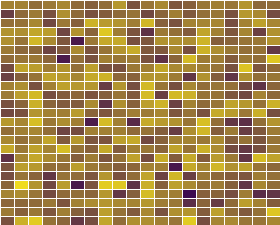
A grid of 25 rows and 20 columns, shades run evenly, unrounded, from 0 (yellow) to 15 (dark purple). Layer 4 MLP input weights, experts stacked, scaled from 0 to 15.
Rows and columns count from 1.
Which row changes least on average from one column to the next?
1
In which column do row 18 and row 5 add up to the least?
3
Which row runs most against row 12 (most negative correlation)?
17
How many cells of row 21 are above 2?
17
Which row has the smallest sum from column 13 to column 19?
19
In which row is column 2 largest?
13
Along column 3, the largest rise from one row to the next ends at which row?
6
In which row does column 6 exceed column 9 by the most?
21
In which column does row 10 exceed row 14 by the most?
8
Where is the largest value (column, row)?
14, 22
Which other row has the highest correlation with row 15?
5
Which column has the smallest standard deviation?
16
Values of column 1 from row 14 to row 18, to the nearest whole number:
5 8 6 4 12
